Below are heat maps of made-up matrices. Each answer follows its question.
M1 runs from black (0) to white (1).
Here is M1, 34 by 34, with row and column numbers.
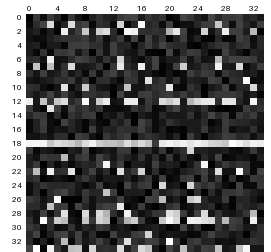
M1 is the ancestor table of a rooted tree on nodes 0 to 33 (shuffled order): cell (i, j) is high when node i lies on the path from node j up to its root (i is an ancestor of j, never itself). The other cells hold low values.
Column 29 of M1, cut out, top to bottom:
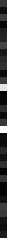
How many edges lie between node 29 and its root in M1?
2
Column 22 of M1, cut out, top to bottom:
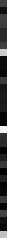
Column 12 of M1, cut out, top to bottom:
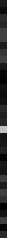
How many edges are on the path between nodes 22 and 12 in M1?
4
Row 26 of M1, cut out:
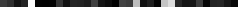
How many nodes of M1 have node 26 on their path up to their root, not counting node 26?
4
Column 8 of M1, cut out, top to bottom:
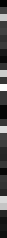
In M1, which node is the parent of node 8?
10
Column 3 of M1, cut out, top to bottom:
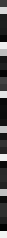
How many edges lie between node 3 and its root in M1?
8
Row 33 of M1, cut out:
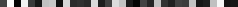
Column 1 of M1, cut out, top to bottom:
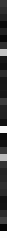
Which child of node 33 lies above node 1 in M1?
7
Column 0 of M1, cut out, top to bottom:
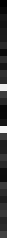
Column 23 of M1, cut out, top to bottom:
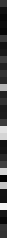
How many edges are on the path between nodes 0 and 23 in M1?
6
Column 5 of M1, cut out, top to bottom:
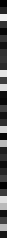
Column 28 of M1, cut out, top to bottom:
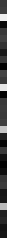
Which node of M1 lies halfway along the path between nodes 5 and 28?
32
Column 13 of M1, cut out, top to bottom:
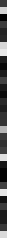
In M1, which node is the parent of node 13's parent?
6
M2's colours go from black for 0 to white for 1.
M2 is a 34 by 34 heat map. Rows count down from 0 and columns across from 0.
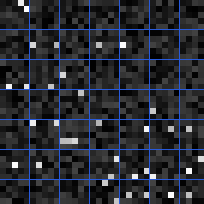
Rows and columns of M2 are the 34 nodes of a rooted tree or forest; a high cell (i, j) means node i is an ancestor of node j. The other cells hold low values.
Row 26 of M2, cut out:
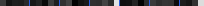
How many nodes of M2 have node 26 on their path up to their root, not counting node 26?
2
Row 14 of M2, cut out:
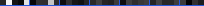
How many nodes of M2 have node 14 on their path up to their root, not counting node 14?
3
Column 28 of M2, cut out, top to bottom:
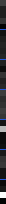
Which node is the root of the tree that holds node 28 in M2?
32
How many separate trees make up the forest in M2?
10
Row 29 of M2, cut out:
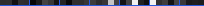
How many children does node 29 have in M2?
2
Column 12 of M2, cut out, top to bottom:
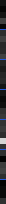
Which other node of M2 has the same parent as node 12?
11
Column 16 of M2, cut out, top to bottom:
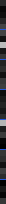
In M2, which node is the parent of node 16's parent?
7
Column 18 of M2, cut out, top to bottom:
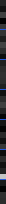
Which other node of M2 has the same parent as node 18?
22
